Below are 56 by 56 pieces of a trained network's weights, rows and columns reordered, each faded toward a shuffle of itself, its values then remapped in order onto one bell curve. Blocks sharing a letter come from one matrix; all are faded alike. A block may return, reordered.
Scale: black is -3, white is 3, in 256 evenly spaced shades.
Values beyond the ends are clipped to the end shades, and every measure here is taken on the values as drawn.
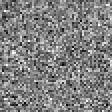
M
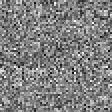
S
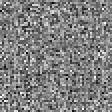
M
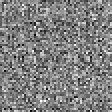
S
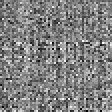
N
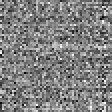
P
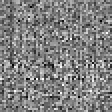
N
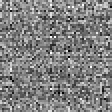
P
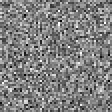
M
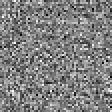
M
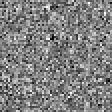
S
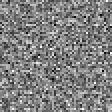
S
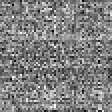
P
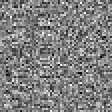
S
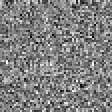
M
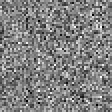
M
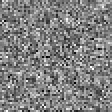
M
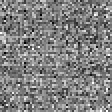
P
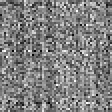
N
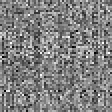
N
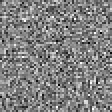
S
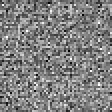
P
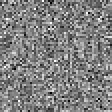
M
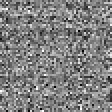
P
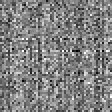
N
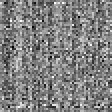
N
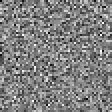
S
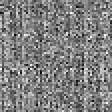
N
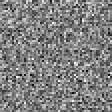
S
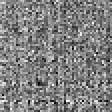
N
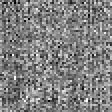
N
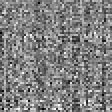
N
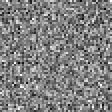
M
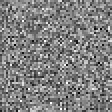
S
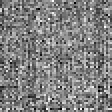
N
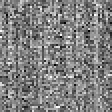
N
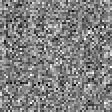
M
